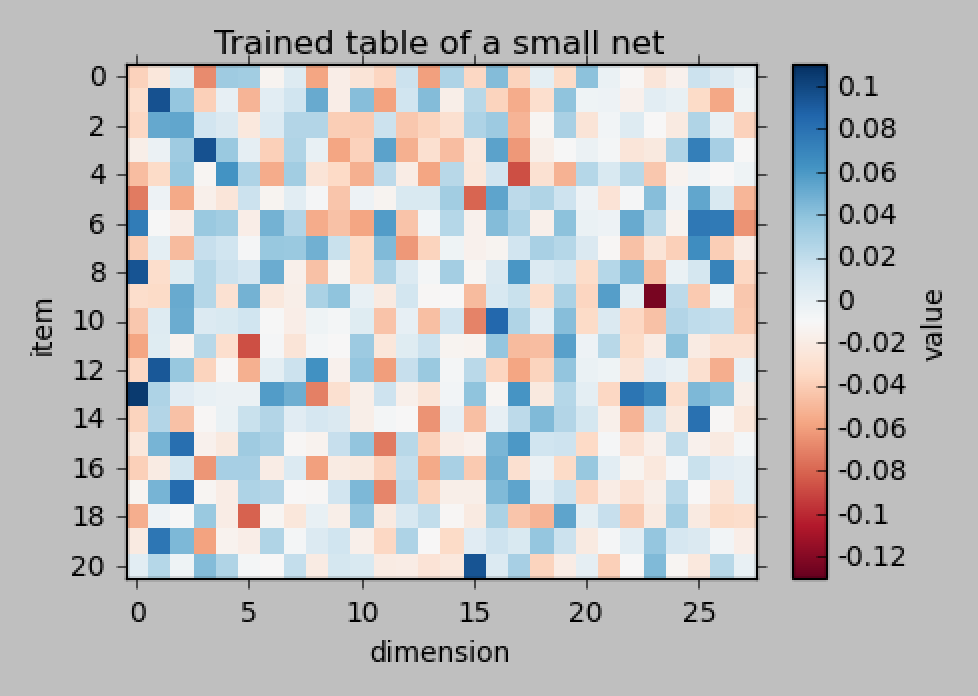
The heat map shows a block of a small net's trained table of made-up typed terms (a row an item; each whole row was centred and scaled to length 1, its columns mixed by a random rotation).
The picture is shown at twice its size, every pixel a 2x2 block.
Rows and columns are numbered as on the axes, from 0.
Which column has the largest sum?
16
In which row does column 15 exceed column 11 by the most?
20
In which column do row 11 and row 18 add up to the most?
19
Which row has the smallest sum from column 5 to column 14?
3
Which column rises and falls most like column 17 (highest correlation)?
6
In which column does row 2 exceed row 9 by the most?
23
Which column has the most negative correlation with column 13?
5
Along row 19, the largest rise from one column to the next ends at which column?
1
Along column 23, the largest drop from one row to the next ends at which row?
9
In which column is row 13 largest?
0
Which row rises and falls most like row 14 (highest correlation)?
7
